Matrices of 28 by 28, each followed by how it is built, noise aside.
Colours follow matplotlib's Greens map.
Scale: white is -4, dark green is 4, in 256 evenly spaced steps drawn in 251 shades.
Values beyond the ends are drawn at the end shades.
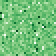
sparse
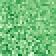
lower triangular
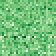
uneven rows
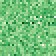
uneven rows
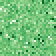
sparse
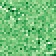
banded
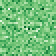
uneven rows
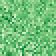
lower triangular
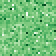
sparse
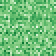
repeating columns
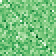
diagonal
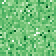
sparse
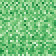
repeating columns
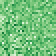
lower triangular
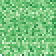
repeating columns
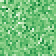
banded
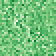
block diagonal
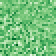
lower triangular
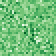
banded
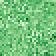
block diagonal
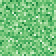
diagonal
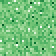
sparse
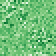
block diagonal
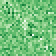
banded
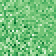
lower triangular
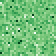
sparse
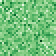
diagonal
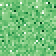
sparse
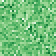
banded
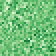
block diagonal
